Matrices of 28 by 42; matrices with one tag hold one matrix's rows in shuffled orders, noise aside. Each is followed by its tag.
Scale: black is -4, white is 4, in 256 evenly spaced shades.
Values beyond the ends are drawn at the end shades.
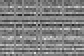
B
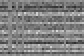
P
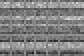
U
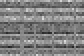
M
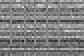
U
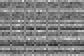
U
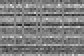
B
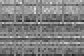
B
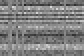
P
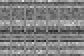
U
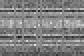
B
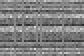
B
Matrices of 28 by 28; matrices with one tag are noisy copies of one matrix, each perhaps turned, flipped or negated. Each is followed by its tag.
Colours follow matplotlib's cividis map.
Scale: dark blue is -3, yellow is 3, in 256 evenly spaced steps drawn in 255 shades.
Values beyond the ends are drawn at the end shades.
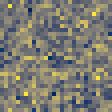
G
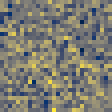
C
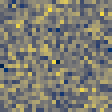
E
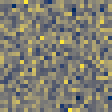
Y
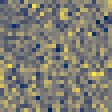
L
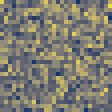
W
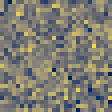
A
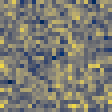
G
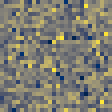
E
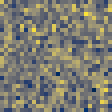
W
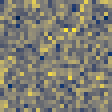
L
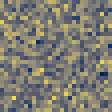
Y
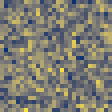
A
